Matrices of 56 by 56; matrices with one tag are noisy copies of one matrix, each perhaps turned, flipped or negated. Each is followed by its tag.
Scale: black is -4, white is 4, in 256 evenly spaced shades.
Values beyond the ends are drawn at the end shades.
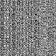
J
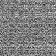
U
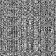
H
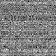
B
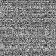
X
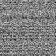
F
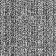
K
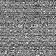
U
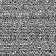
F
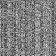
B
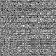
H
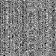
X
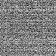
U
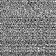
J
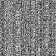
B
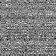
F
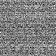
U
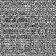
H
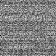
B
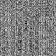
H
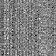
J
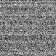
B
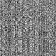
H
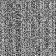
B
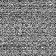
U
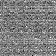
U
